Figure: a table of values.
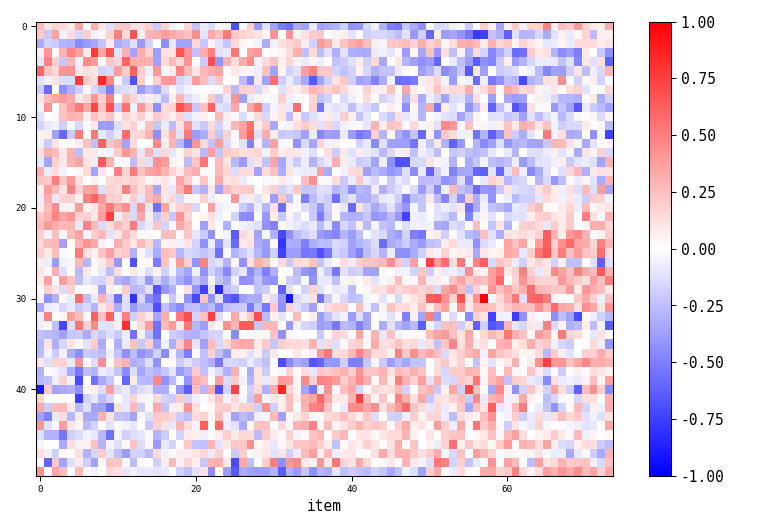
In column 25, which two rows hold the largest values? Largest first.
40, 3
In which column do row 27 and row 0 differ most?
59
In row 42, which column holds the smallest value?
9
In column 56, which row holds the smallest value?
1
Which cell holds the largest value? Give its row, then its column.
30, 57
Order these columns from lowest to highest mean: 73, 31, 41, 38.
31, 38, 41, 73
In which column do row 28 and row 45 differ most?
3
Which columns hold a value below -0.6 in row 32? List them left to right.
58, 61, 69
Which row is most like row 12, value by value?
33
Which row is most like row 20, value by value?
21
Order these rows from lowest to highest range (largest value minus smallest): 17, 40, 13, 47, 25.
47, 17, 13, 25, 40
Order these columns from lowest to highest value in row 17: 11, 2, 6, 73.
6, 11, 73, 2
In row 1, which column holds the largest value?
12
